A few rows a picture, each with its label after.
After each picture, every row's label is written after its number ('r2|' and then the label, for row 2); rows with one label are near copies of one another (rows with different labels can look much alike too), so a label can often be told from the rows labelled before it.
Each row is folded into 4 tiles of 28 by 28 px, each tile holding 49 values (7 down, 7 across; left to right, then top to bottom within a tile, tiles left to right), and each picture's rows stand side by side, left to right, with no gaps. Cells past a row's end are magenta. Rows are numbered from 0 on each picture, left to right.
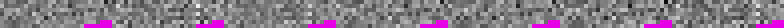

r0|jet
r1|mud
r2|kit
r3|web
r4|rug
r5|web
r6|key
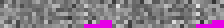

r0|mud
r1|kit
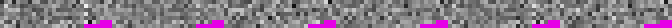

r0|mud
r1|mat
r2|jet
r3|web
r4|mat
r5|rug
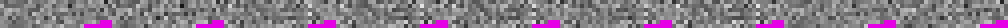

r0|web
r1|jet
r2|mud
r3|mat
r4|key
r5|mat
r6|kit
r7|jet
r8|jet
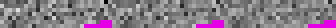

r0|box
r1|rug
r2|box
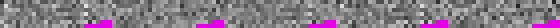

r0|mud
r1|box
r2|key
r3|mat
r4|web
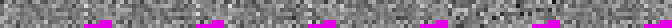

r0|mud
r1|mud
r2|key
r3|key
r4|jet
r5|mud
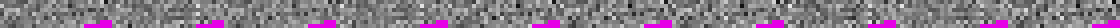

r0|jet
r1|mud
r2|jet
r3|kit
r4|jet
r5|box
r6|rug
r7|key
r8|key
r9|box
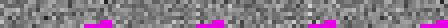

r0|box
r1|kit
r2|mud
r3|box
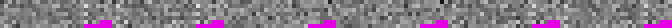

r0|kit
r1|kit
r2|jet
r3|web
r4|mat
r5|key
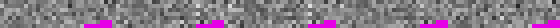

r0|web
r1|mat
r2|mud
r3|mat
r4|web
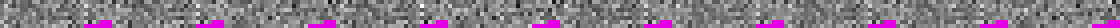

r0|mat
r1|mud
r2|web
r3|mud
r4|box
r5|mud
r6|mud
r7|key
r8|kit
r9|box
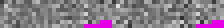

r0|kit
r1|mat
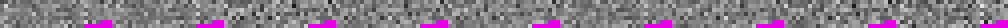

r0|key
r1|mud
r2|rug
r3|web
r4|box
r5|mat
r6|jet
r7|web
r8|mat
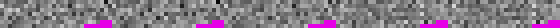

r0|web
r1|box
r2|web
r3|mud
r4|mud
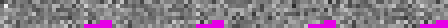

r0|key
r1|kit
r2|rug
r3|mat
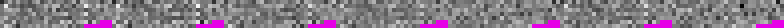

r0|kit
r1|kit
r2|mat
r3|kit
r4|web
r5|mud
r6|web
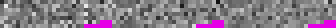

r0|key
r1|web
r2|rug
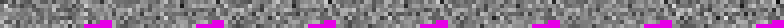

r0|key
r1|rug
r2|rug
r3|box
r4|box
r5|web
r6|web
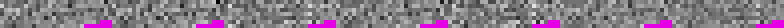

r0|jet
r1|box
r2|kit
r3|rug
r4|mat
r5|rug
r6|kit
